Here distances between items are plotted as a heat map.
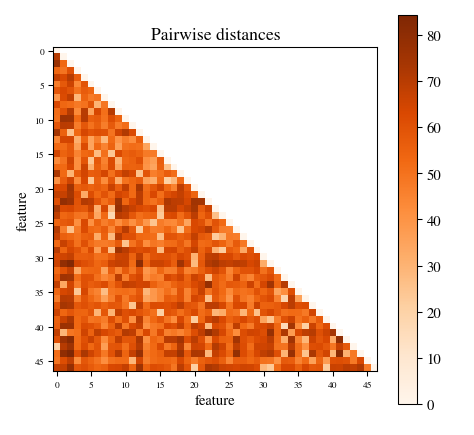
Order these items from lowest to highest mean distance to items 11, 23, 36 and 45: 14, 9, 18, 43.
14, 43, 9, 18
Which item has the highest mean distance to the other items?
2
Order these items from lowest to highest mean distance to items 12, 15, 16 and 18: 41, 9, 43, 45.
41, 9, 45, 43
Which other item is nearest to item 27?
23
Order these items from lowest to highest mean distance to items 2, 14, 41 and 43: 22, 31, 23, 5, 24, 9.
5, 9, 24, 22, 23, 31
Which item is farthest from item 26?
44
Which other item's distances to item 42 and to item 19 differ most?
16
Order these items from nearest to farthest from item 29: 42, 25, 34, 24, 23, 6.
24, 23, 6, 34, 25, 42
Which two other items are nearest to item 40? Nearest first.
33, 36
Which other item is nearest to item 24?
8
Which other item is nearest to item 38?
15
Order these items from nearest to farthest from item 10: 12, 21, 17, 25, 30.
25, 17, 21, 30, 12
